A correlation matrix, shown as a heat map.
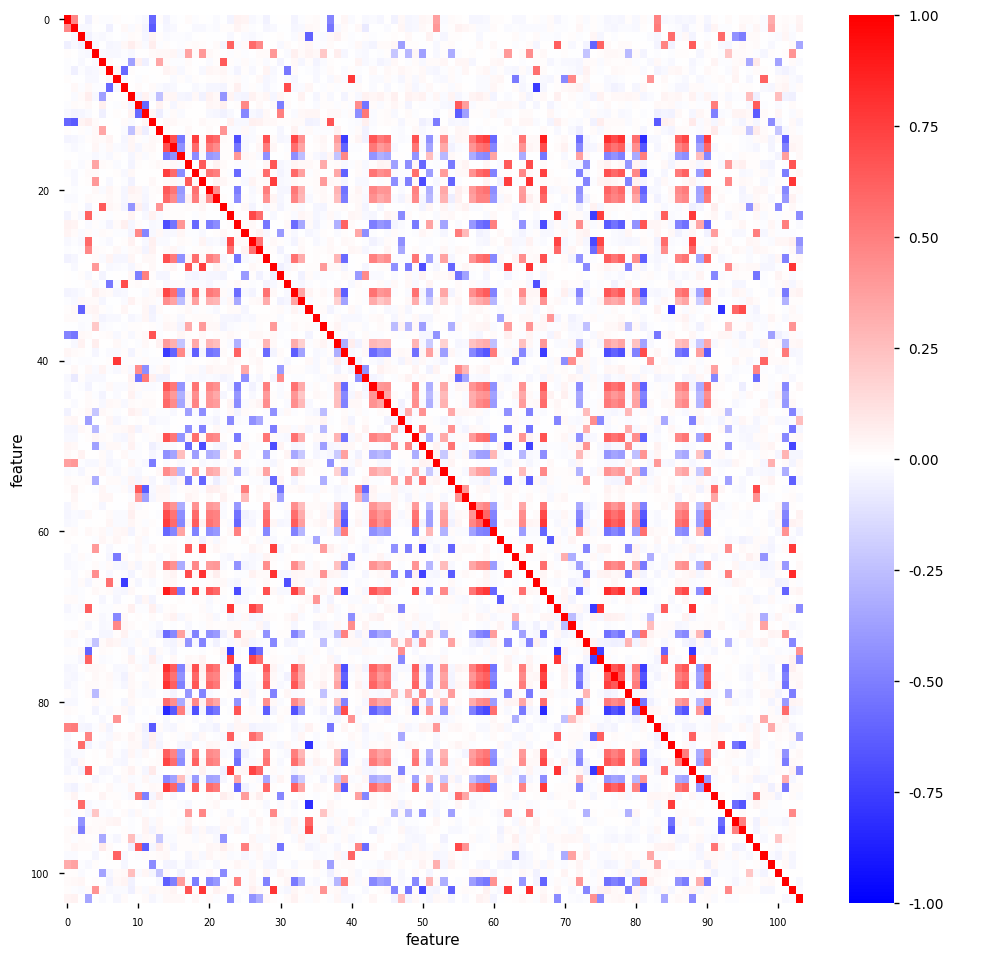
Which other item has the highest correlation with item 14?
67
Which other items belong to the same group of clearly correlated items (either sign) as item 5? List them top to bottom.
9, 13, 22, 96, 100
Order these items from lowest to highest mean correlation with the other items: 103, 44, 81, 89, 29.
81, 89, 103, 29, 44
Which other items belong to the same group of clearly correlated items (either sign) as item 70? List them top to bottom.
7, 40, 63, 71, 82, 98
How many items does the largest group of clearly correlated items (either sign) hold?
35
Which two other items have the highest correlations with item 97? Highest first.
55, 10
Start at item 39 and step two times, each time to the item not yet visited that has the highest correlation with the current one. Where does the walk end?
24
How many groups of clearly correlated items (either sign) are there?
10
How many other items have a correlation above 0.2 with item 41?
6
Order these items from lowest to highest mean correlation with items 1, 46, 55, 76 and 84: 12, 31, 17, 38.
12, 17, 31, 38
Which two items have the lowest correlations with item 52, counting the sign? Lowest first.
12, 37
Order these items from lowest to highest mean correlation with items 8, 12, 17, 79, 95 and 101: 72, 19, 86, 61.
86, 61, 19, 72
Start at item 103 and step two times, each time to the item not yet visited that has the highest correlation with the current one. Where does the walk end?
47
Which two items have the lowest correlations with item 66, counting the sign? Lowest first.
8, 31
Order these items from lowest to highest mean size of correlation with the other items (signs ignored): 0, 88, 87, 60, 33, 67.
0, 88, 33, 60, 87, 67
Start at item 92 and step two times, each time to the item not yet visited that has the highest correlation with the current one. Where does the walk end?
2
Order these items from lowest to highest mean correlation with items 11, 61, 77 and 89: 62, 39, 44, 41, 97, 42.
97, 41, 39, 62, 44, 42
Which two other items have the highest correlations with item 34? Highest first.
95, 94
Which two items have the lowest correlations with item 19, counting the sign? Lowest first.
50, 54
